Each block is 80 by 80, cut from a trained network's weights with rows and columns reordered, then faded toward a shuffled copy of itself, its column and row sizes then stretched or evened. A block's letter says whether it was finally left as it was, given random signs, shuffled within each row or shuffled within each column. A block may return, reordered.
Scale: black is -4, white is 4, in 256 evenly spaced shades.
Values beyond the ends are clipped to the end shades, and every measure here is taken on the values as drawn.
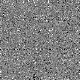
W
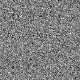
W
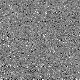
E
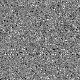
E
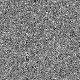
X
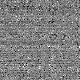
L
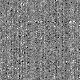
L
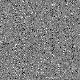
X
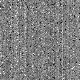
X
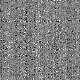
L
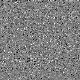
E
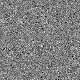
E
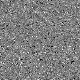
E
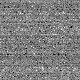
E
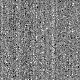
X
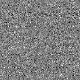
L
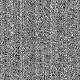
L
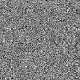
L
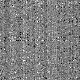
L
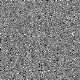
W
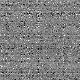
L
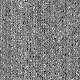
X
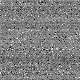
E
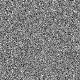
X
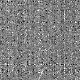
L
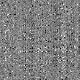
L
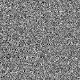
W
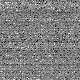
E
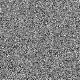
E
